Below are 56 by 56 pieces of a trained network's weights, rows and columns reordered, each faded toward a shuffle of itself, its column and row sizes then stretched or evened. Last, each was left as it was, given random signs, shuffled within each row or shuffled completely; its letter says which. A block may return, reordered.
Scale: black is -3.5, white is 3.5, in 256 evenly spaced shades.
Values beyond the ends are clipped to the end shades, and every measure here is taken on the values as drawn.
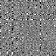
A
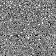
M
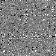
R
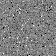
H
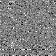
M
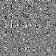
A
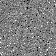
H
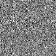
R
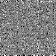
R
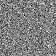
H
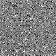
M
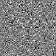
A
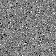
H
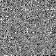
R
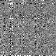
R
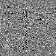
R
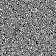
H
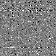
R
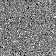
H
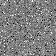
H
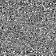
M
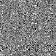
R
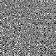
A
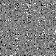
R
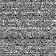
A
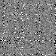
R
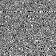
M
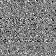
M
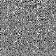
R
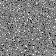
H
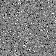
H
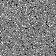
H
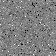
H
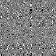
A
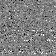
M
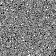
H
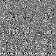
A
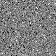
H
